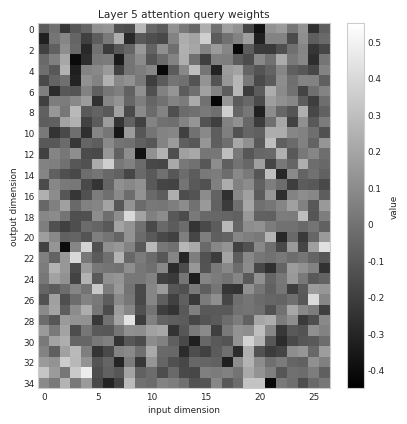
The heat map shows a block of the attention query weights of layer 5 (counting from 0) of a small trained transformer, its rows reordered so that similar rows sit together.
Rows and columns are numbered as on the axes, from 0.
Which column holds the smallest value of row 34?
21
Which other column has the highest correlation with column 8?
20
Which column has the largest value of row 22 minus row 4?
3
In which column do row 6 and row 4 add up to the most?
18
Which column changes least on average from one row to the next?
10
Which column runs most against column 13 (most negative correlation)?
0
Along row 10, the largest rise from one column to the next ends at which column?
8
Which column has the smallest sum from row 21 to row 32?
12
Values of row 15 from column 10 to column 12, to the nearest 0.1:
-0.1 -0.2 -0.2
